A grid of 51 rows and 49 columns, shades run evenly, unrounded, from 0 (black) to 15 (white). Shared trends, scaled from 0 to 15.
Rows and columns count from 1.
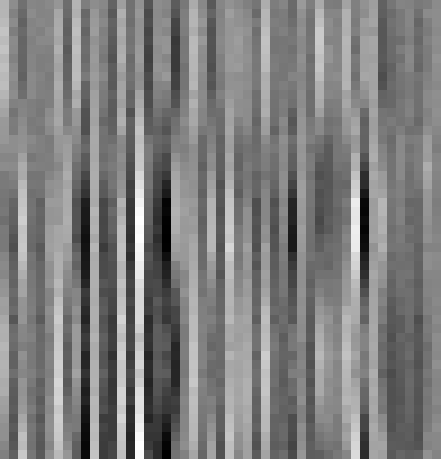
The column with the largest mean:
16
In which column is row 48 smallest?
10
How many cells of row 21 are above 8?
18
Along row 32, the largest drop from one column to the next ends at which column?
17
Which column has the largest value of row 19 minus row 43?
20
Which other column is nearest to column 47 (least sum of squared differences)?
35
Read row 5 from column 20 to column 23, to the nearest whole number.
3 7 11 9
